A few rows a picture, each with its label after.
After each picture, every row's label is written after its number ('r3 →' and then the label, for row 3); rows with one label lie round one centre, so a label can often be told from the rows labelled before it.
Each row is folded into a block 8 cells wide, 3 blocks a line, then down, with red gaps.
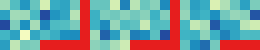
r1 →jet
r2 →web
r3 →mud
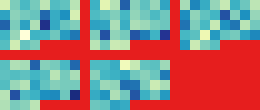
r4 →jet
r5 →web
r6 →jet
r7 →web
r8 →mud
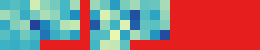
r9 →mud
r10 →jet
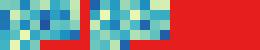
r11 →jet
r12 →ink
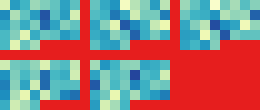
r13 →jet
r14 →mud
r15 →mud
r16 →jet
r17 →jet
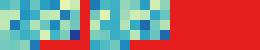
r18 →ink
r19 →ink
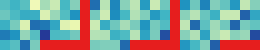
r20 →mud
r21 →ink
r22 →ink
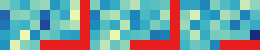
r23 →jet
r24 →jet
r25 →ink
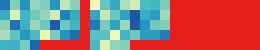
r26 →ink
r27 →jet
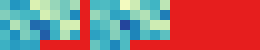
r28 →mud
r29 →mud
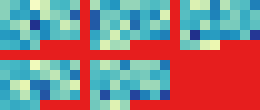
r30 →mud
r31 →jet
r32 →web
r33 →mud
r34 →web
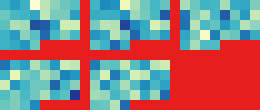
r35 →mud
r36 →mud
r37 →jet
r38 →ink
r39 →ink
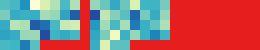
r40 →mud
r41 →jet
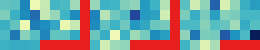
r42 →mud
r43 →jet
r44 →web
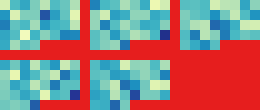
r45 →jet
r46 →ink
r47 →mud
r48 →ink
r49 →mud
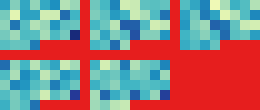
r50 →ink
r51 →mud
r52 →mud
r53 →ink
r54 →web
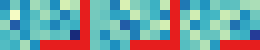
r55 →ink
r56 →mud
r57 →ink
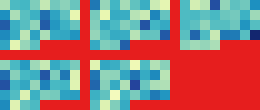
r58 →jet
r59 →ink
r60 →web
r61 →jet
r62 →jet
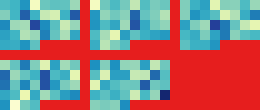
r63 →mud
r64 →jet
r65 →mud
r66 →jet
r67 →ink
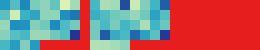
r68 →ink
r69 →web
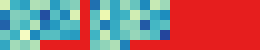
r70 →jet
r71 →ink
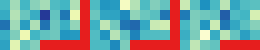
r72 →jet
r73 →mud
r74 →jet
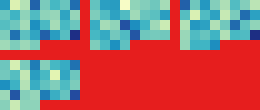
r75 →web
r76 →mud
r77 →ink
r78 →web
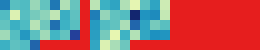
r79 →ink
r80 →jet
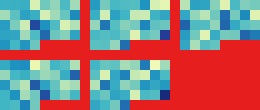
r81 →mud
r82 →ink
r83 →jet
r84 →mud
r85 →ink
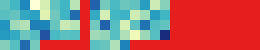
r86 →mud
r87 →ink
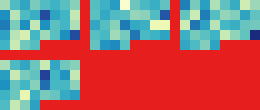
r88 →jet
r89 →mud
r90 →ink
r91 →jet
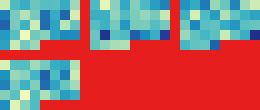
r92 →jet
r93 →web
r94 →ink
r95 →jet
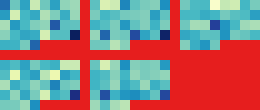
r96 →ink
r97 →web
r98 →mud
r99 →ink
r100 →web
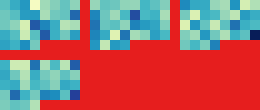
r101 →mud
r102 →jet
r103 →ink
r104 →web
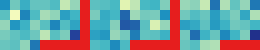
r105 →ink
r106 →mud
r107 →web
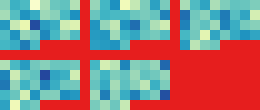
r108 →mud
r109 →mud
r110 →jet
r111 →jet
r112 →web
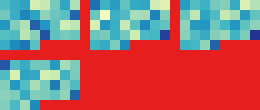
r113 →mud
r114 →ink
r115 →ink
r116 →ink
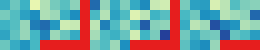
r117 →mud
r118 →ink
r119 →mud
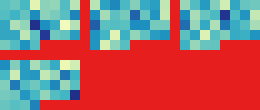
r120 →mud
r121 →jet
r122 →jet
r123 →ink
